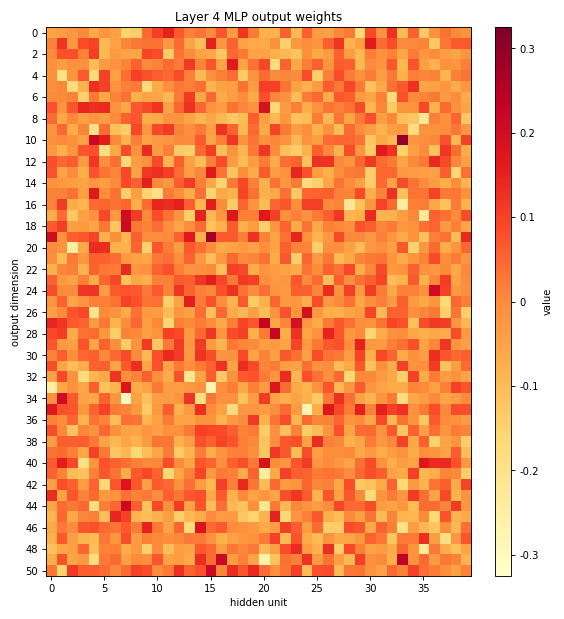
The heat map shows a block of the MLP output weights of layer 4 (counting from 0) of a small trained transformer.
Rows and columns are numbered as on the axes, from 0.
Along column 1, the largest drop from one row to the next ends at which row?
50
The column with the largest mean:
14
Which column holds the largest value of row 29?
29
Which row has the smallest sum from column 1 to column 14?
39
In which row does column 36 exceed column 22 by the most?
24
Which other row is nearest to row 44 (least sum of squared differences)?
18
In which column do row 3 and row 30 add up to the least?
21
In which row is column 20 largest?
27
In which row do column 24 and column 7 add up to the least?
34
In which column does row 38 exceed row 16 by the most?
33
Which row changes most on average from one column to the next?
11
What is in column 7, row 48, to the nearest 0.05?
-0.05
